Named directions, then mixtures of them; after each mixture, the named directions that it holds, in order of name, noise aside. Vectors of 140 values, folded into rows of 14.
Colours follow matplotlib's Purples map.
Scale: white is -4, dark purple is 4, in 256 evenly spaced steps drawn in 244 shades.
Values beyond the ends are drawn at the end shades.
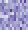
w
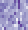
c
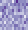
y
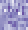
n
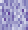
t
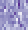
c, n.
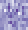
n.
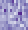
c, n.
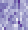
c.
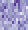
c, y.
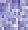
c, n.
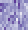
c, w.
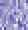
c, y.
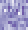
n.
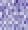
y.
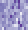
c.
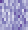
t.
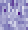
n.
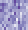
c, w.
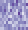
n, y.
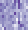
c.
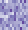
w.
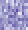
n, w.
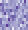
t, w.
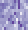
c.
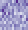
t, y.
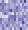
w.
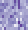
c.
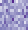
t, y.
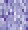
t, w.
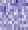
n, y.
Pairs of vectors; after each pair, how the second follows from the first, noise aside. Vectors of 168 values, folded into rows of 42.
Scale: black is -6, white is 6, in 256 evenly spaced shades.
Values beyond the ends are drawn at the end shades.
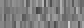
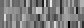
negated, scaled up.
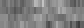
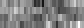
negated, scaled up.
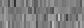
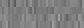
shrunk.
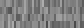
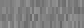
wrapped around, negated, shrunk.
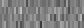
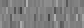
negated, partly zeroed.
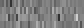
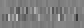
negated, partly zeroed.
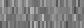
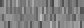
wrapped around, negated.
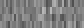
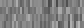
wrapped around, negated.
